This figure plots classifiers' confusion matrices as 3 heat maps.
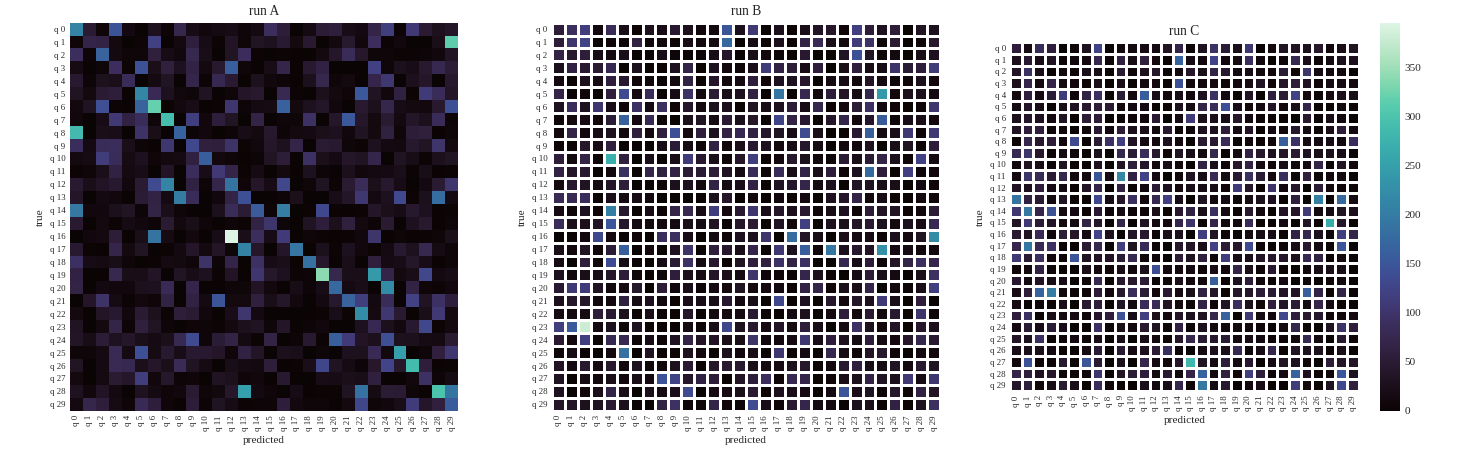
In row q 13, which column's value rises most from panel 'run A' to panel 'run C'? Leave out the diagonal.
q 26
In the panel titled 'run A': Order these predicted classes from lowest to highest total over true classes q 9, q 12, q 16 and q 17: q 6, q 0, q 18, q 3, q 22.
q 18, q 22, q 0, q 3, q 6
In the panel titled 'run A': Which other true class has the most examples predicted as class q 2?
q 6
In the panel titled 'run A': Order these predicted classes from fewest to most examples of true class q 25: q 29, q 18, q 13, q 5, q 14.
q 18, q 14, q 13, q 29, q 5
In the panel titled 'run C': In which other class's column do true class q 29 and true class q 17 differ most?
q 16
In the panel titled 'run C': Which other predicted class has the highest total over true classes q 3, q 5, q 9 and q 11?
q 1
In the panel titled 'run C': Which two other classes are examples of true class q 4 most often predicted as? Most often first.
q 11, q 24
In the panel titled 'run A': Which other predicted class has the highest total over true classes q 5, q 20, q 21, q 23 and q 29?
q 22
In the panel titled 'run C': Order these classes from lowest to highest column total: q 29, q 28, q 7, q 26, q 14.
q 29, q 26, q 14, q 28, q 7
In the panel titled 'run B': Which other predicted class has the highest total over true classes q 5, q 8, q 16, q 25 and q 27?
q 29
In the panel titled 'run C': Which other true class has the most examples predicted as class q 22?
q 12
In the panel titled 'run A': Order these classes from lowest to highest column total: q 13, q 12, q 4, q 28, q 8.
q 4, q 8, q 13, q 28, q 12
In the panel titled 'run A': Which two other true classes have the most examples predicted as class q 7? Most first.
q 12, q 9
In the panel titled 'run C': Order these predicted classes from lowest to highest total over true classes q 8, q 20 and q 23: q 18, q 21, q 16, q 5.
q 21, q 16, q 5, q 18
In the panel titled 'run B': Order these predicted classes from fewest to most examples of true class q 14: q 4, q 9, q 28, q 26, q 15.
q 28, q 26, q 9, q 15, q 4
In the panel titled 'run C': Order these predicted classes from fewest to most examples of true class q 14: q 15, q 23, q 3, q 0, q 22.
q 22, q 23, q 15, q 0, q 3
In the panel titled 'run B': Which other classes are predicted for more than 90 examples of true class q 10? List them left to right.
q 4, q 15, q 28
